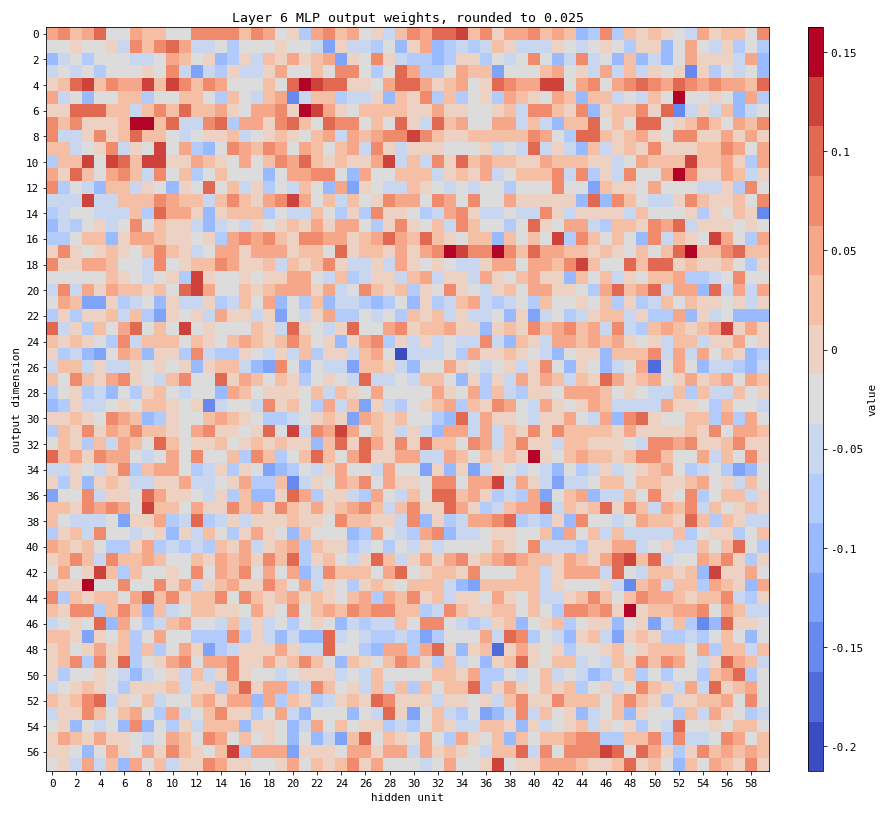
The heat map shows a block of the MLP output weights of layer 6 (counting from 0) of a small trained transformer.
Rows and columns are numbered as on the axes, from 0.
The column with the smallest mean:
58
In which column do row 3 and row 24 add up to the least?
37
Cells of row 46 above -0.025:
22
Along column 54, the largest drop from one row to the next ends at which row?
46
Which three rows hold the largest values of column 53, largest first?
17, 10, 38
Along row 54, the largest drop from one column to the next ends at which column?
8
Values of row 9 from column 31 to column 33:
0 0 -0.025
